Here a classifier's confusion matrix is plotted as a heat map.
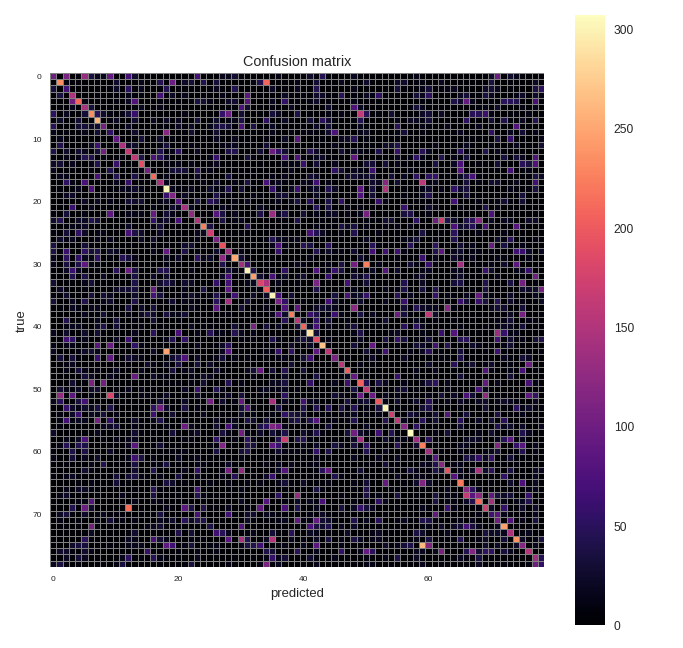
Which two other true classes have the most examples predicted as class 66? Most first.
67, 4
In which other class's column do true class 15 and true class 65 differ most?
59
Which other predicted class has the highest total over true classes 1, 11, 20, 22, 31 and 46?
34
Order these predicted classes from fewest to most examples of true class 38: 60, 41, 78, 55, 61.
78, 61, 41, 55, 60
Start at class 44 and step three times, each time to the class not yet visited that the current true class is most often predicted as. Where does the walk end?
17
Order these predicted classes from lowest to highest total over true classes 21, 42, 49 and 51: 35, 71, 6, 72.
72, 35, 71, 6
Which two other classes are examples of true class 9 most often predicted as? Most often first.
18, 45
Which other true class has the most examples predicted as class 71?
41
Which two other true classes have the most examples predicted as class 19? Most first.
1, 75
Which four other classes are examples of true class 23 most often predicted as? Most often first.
62, 68, 61, 20
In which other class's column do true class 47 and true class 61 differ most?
33
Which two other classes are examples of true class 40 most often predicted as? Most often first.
32, 42
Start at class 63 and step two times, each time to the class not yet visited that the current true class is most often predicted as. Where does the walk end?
70
